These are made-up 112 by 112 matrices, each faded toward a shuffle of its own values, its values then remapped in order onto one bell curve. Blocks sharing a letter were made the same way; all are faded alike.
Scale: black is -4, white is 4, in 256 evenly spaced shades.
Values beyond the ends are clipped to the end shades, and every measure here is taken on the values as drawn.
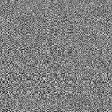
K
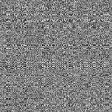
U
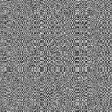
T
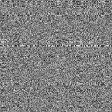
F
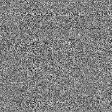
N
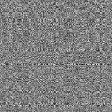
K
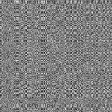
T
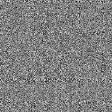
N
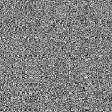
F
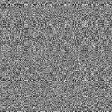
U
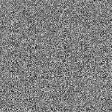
N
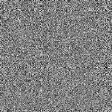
N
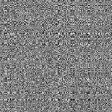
U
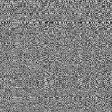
U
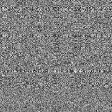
F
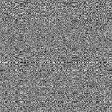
U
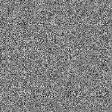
N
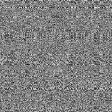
F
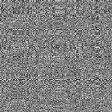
U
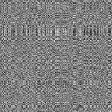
T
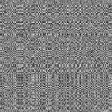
T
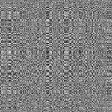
T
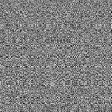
K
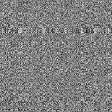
U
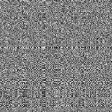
U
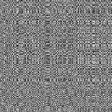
T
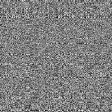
F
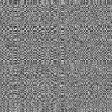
T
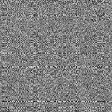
U
